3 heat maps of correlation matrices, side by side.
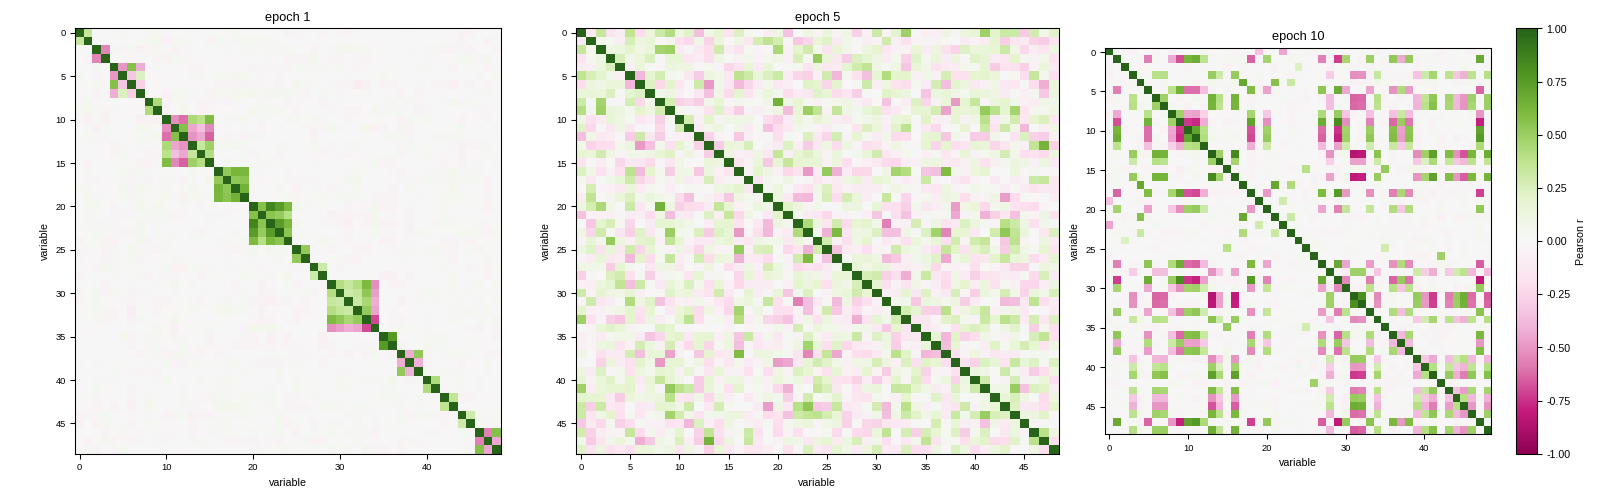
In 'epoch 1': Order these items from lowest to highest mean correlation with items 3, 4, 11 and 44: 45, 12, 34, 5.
5, 34, 45, 12
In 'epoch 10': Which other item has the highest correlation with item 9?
29
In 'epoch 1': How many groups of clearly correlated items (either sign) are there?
16
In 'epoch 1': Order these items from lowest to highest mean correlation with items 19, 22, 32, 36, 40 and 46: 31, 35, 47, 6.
47, 6, 31, 35
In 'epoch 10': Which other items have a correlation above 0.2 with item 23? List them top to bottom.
4, 17, 21
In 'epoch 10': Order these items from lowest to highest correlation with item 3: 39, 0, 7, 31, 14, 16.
31, 39, 0, 14, 7, 16
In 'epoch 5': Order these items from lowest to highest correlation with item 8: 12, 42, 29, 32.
12, 29, 32, 42
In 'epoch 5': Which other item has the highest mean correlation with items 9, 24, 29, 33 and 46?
41
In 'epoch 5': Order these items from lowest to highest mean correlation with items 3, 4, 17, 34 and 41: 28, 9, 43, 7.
43, 7, 28, 9
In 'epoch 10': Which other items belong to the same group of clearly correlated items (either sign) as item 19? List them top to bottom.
0, 22
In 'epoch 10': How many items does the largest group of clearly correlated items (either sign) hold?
18
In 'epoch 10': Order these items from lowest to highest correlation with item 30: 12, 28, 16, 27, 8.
27, 8, 28, 16, 12
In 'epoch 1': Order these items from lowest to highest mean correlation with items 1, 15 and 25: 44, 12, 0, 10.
12, 44, 0, 10
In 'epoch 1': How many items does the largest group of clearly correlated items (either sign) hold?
6
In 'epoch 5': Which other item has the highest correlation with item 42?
9
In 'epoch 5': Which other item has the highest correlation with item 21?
15
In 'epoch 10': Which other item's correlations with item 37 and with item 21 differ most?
17
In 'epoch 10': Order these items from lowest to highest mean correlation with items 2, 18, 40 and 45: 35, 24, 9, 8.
35, 24, 8, 9
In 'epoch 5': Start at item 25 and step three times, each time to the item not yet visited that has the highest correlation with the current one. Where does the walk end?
32
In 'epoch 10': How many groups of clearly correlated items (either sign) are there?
7
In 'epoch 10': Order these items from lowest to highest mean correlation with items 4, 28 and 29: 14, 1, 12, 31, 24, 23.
1, 12, 14, 24, 23, 31
